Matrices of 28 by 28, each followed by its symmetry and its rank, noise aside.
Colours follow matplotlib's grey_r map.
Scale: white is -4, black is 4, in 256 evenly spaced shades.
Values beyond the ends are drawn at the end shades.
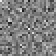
symmetric, rank five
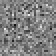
no symmetry, rank six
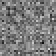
symmetric, rank five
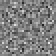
antisymmetric, rank six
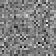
antisymmetric, rank six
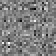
no symmetry, rank four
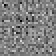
symmetric, rank six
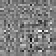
antisymmetric, rank four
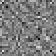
symmetric, rank six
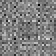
no symmetry, rank five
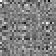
no symmetry, rank four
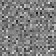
no symmetry, rank five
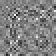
symmetric, rank four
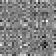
no symmetry, rank five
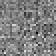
antisymmetric, rank six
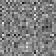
antisymmetric, rank six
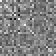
symmetric, rank four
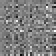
no symmetry, rank four
